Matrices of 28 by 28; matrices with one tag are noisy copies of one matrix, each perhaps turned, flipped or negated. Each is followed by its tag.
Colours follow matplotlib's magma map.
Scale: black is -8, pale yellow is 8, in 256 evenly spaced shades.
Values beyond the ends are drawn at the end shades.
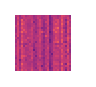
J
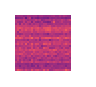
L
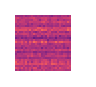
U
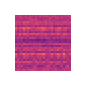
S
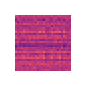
S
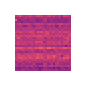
L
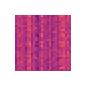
U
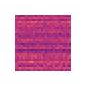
J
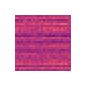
J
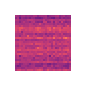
L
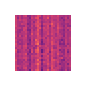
U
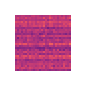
U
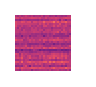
J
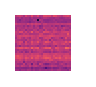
L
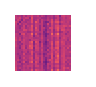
S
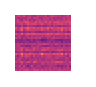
S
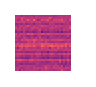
S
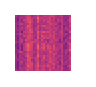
L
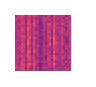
S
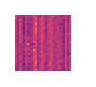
J
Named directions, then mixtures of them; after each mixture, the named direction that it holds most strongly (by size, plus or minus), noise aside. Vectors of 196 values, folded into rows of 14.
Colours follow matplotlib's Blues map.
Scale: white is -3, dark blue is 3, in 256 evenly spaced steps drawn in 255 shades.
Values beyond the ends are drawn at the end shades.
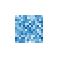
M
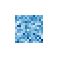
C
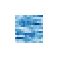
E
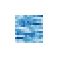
E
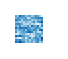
E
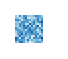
M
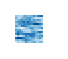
E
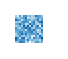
M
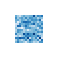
C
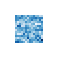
C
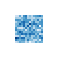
M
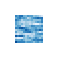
E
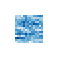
E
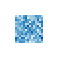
M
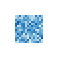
C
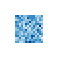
M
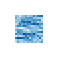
E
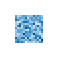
C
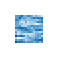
E
